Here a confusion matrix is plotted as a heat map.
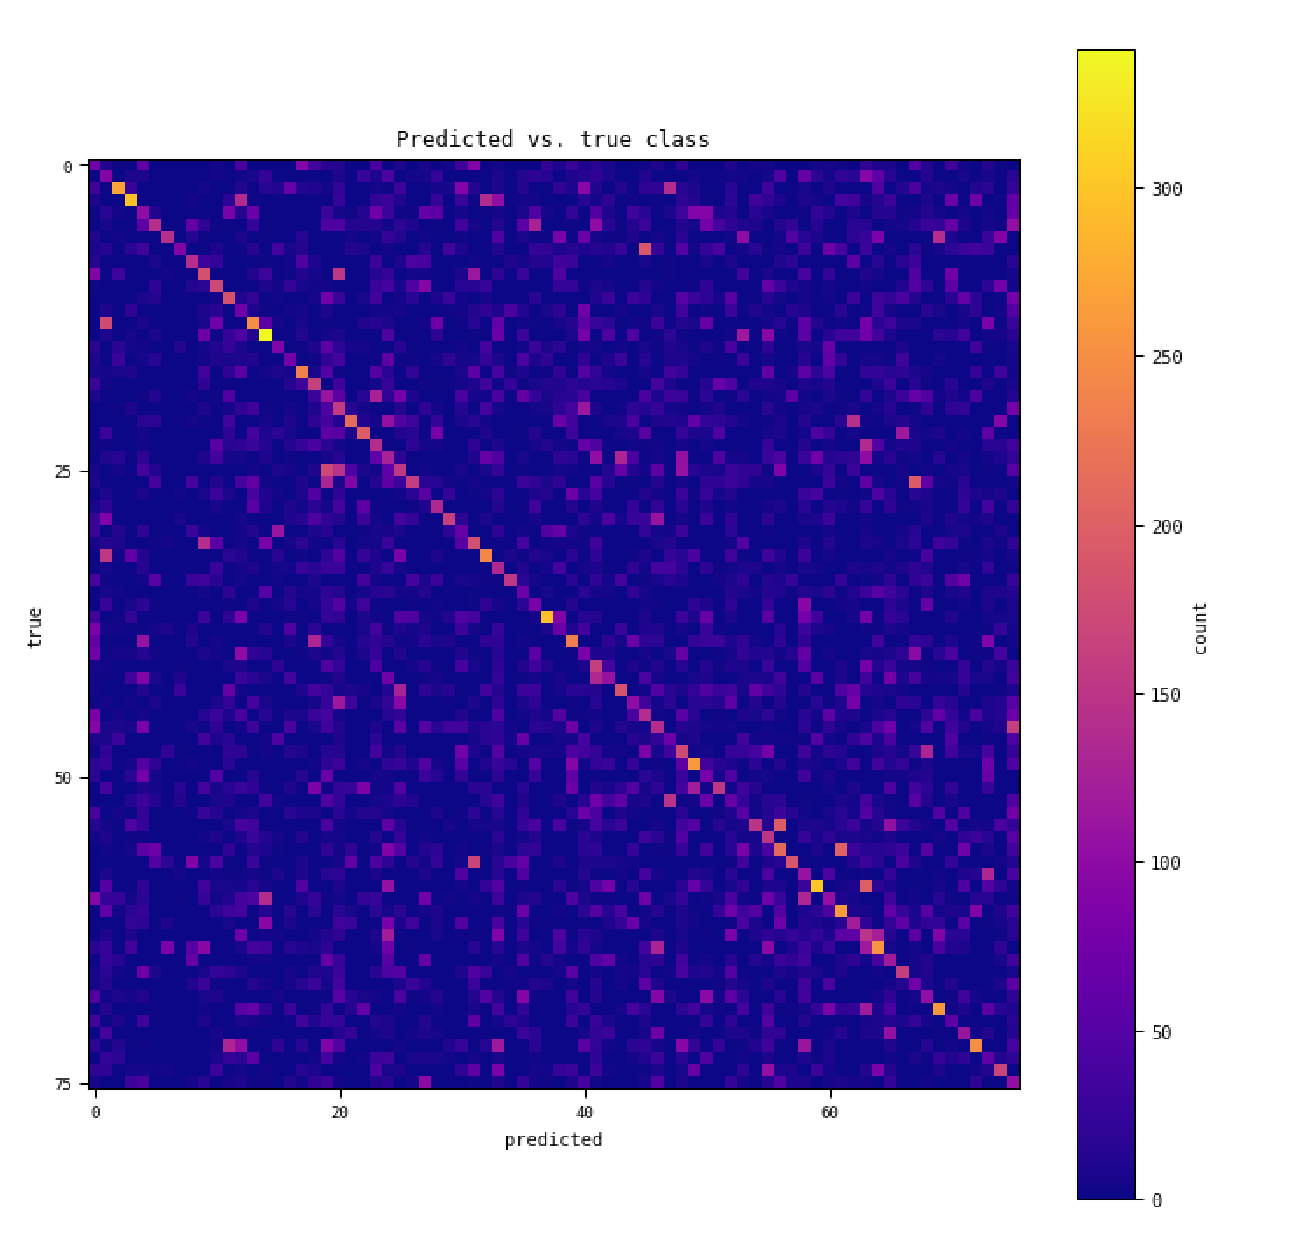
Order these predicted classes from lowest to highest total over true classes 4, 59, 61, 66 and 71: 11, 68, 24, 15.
15, 68, 11, 24
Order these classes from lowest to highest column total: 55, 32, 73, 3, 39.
3, 32, 73, 39, 55
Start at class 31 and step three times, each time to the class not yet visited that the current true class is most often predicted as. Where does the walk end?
40
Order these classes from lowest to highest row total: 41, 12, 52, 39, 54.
12, 41, 52, 39, 54
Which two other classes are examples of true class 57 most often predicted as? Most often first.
31, 8
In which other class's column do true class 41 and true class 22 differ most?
66
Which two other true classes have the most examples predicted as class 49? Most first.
51, 4
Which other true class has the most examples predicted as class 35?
68
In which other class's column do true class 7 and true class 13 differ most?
45
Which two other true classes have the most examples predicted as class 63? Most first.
59, 23
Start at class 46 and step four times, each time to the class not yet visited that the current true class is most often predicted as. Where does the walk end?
18
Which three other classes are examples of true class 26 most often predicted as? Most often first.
67, 19, 21
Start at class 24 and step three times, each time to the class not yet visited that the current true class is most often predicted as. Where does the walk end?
19
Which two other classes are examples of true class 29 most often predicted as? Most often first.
46, 1
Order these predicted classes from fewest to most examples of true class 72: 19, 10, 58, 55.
10, 55, 19, 58
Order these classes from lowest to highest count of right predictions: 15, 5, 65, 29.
15, 65, 5, 29
